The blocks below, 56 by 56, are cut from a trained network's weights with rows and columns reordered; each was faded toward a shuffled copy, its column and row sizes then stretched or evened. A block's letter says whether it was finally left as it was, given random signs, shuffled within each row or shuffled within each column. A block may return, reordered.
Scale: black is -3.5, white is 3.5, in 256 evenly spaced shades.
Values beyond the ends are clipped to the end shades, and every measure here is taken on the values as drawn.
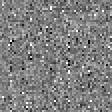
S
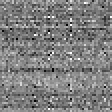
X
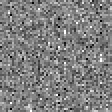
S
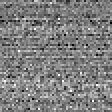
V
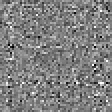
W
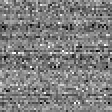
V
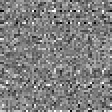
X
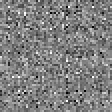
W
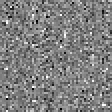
S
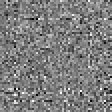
W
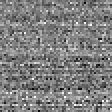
V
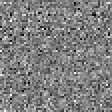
W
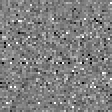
V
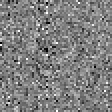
S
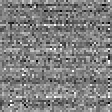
X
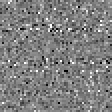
V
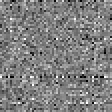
X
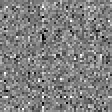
X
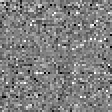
V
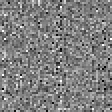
S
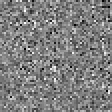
W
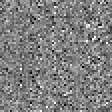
S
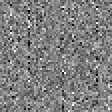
S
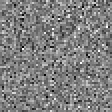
S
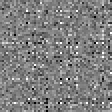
W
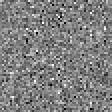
S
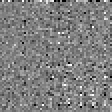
X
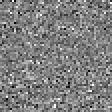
V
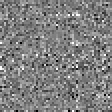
W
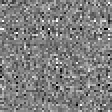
W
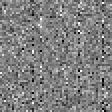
S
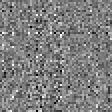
W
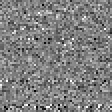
V
